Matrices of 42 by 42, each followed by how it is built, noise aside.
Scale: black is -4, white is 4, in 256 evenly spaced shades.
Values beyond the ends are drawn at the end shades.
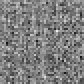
blocks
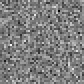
noise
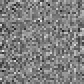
repeating rows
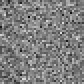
repeating rows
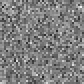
noise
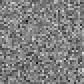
noise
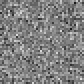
repeating rows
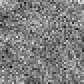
smooth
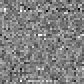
uneven rows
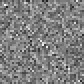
diagonal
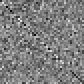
diagonal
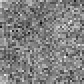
smooth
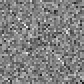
diagonal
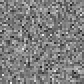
noise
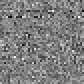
uneven rows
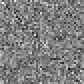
diagonal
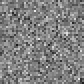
diagonal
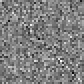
diagonal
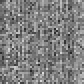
blocks
